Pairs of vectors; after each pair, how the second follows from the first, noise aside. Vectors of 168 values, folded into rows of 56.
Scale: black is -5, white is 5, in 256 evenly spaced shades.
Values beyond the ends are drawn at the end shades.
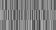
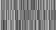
wrapped around, negated.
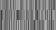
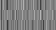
wrapped around, partly zeroed.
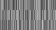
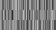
wrapped around, negated.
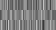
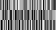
negated, scaled up.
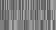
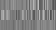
wrapped around, partly zeroed.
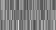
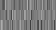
negated, partly zeroed.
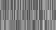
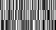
negated, scaled up.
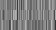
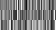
negated, scaled up.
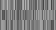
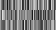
negated, scaled up.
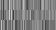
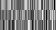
reversed, negated, scaled up.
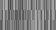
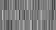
wrapped around, partly zeroed.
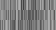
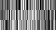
negated, scaled up.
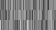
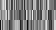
negated, scaled up.
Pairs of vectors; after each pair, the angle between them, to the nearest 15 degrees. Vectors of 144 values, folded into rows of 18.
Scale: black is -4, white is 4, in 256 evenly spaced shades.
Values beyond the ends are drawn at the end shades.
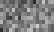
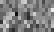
120 degrees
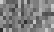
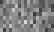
150 degrees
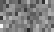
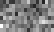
30 degrees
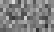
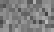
105 degrees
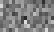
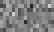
120 degrees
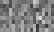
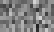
15 degrees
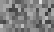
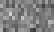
90 degrees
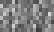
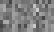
60 degrees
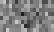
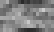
105 degrees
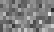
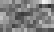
60 degrees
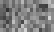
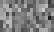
135 degrees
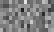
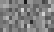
165 degrees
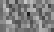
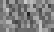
15 degrees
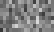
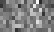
60 degrees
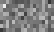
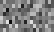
105 degrees
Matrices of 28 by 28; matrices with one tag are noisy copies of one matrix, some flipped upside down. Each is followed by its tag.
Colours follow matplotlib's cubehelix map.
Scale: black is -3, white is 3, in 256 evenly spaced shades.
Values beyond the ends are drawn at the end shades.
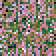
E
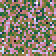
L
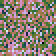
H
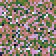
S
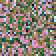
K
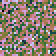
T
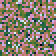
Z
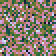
Z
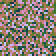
H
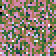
T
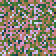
S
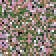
K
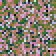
E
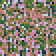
T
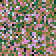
K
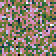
T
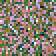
Z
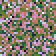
K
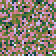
Z
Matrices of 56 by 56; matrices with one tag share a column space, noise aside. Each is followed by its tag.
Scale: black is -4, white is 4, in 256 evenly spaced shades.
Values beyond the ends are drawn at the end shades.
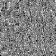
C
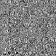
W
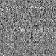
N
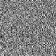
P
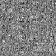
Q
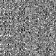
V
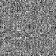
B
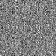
B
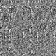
N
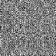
B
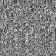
N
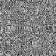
B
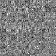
N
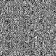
B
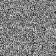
P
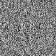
C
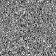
W
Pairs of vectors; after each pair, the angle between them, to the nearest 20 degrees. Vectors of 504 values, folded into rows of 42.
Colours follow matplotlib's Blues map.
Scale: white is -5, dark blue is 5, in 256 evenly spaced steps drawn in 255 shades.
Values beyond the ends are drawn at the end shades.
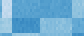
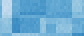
20 degrees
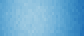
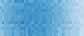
160 degrees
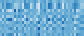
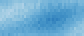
80 degrees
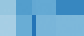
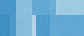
160 degrees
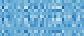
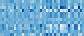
80 degrees
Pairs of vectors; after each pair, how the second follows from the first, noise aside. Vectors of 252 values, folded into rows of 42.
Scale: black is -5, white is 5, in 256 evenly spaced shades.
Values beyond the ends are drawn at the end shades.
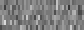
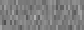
negated, shrunk.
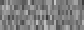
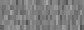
wrapped around, shrunk.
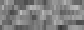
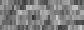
copied.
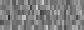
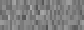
negated, shrunk.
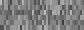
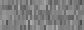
wrapped around, shrunk.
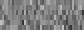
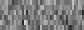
copied.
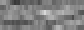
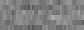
wrapped around, shrunk.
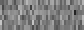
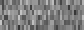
copied.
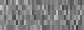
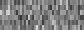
wrapped around.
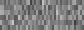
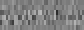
negated, partly zeroed.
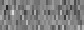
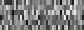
negated, scaled up.
